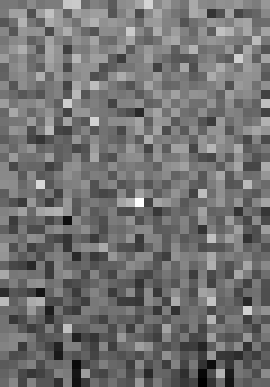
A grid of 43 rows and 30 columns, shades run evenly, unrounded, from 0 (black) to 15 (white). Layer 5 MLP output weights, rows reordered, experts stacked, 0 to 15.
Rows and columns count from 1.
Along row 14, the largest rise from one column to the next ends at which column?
11
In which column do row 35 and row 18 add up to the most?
28
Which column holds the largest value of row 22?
23
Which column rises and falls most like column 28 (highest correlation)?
7
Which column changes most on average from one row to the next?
24
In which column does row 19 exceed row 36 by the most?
30
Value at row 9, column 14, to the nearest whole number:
10
